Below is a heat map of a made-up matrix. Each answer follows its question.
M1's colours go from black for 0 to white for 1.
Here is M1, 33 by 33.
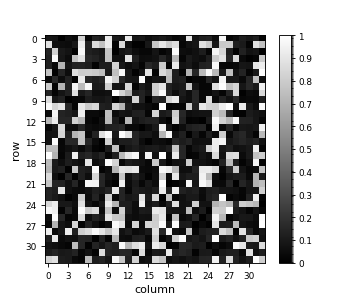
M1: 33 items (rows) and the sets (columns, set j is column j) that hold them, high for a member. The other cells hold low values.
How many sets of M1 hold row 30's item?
10
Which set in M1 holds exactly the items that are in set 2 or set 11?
17
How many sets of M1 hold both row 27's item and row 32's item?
8
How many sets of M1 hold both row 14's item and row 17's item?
5
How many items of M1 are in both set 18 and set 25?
2
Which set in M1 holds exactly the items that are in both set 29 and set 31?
22
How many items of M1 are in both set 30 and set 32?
0
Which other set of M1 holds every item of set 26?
5
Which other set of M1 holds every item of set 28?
4
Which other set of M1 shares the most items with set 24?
0
